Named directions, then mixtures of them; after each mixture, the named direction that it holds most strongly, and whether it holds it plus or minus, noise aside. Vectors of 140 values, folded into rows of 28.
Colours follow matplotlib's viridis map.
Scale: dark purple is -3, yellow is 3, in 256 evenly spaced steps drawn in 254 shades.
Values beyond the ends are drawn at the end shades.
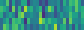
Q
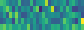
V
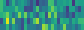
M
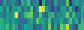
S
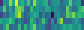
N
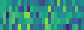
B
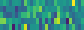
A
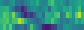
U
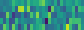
B, minus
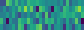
M, minus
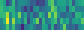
M, plus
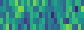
N, plus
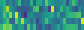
V, plus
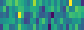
N, plus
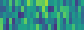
Q, minus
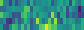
N, minus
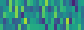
Q, minus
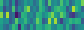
N, minus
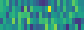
B, plus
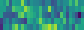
U, minus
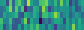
Q, minus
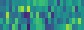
B, minus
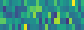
A, plus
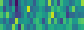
N, minus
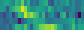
U, minus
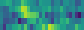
U, minus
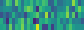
M, minus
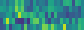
M, plus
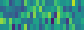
A, plus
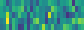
M, plus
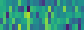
B, plus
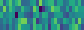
S, minus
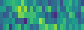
U, minus
